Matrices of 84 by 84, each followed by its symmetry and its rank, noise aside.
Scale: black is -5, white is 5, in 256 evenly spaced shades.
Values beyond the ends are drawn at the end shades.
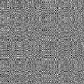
no symmetry, rank four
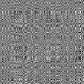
no symmetry, rank four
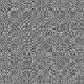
symmetric, rank five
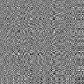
no symmetry, rank four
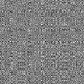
no symmetry, rank six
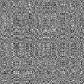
no symmetry, rank five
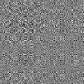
no symmetry, rank six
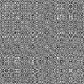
symmetric, rank five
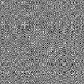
symmetric, rank five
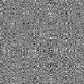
no symmetry, rank five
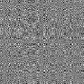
antisymmetric, rank six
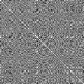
symmetric, rank five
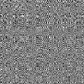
no symmetry, rank six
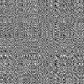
antisymmetric, rank six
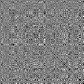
symmetric, rank five
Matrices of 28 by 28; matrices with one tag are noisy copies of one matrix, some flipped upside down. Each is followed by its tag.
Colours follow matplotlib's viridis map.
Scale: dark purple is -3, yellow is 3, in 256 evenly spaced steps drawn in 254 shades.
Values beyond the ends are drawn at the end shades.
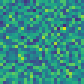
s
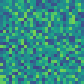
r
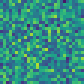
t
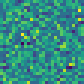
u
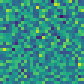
u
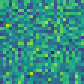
r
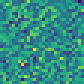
u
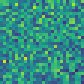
r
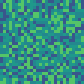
r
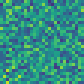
u
